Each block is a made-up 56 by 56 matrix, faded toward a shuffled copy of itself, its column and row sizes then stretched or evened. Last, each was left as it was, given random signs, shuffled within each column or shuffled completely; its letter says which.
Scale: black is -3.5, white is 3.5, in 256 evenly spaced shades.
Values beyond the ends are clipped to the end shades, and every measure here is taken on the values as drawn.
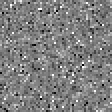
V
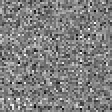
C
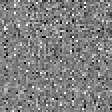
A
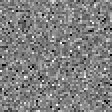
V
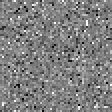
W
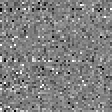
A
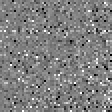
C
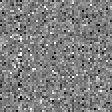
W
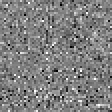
A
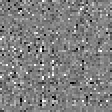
A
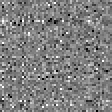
A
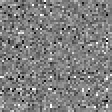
C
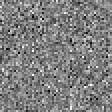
W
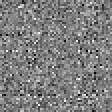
C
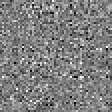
A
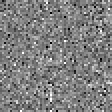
W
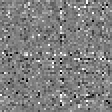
A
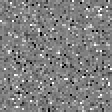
V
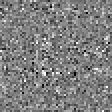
C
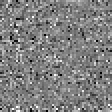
C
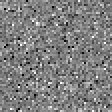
V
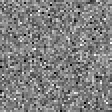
V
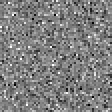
V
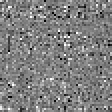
C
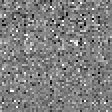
C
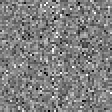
W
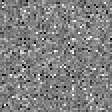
C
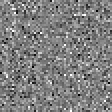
W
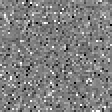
V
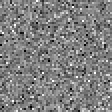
V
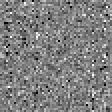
W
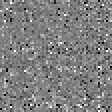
C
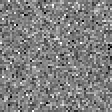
V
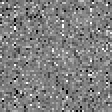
W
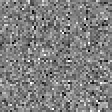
A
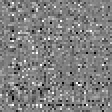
A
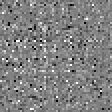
C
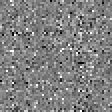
C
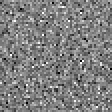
V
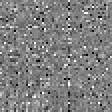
A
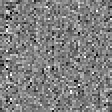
W
